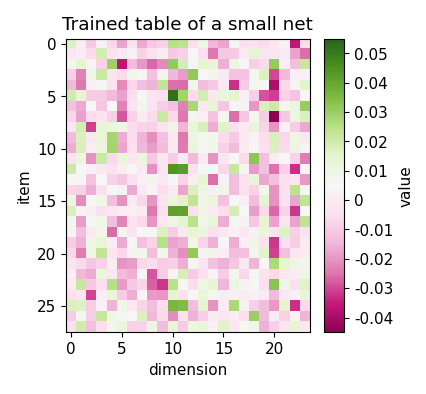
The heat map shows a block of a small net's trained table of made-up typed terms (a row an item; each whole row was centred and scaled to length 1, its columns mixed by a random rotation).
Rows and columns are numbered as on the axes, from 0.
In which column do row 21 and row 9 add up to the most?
20
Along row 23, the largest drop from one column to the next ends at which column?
5
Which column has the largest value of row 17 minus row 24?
2
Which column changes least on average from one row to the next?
17
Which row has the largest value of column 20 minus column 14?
21
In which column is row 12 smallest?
22
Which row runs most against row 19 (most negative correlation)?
23
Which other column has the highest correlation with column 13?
10
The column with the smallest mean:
8
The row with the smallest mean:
4
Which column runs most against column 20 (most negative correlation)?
9
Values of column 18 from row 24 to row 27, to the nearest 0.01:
0 -0.01 0.03 0.01
